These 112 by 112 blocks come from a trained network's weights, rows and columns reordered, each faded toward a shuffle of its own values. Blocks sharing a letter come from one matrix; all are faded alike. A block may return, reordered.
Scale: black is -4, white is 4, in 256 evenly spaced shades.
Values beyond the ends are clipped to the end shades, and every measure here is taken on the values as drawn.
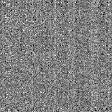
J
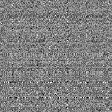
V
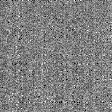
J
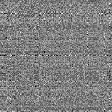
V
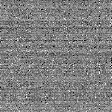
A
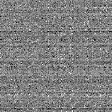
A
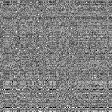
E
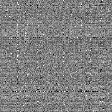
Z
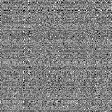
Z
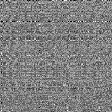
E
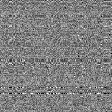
E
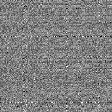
V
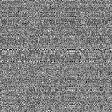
E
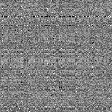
V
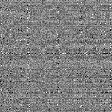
Z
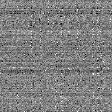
A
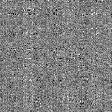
J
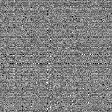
V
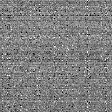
A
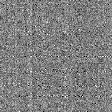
J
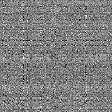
Z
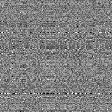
E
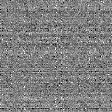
A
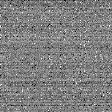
A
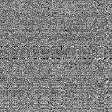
V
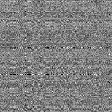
E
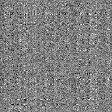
J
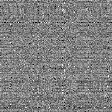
Z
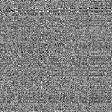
V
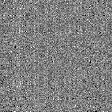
J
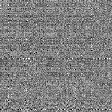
V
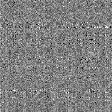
J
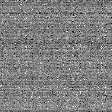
A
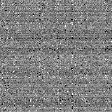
A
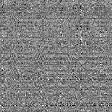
Z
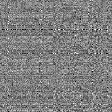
V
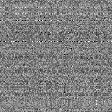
E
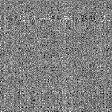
J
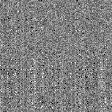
J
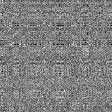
V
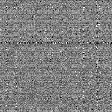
Z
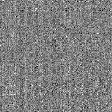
J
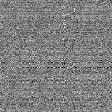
V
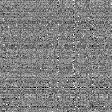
Z
